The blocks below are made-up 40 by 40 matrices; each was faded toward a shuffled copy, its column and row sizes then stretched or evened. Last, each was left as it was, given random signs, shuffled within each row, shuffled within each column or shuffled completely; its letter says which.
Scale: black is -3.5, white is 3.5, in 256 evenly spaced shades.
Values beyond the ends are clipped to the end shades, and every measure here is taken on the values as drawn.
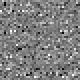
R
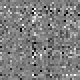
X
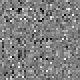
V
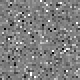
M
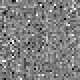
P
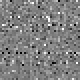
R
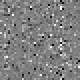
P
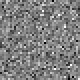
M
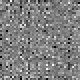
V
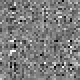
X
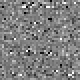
R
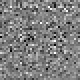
V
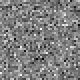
M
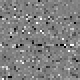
R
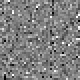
P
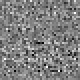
R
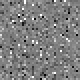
P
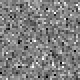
M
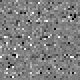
R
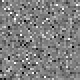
M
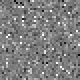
M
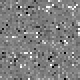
R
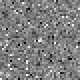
M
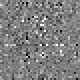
V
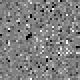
P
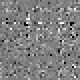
X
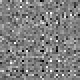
V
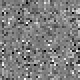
X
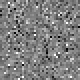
P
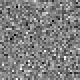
M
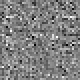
X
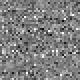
R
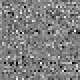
R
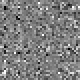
X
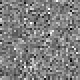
P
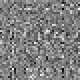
V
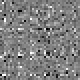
V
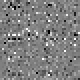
V
